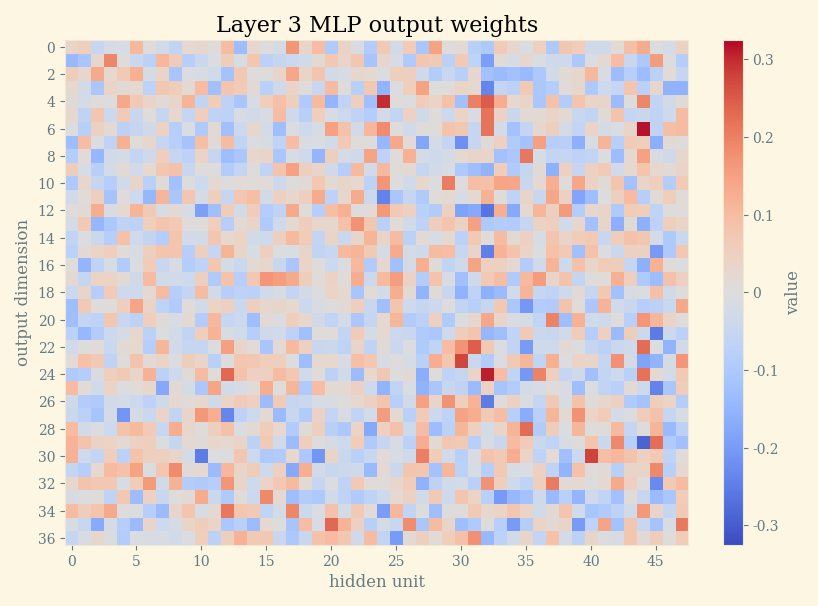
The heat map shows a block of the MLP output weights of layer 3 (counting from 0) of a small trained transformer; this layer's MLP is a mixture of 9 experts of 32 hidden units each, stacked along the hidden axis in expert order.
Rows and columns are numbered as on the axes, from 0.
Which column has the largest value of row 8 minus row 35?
35
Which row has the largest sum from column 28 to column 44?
10
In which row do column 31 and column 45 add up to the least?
25
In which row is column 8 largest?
31
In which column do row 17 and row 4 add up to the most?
24
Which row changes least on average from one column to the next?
2
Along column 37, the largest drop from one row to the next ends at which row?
33
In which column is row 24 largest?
32
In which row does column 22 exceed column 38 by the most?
13
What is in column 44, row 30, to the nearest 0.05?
0.05
